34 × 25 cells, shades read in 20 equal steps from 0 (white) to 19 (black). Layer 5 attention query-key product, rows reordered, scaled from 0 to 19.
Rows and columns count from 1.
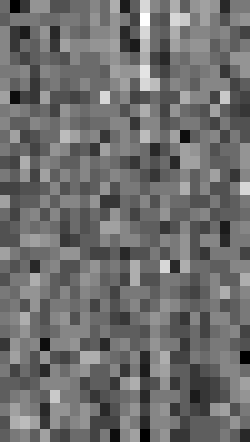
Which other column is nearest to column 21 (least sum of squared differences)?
20
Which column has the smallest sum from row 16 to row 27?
17
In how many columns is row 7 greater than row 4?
13
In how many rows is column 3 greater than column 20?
10
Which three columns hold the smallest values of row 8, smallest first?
11, 23, 19
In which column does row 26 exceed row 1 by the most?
15
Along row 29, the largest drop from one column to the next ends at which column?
16
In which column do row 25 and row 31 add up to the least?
6
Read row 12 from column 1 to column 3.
10 12 11
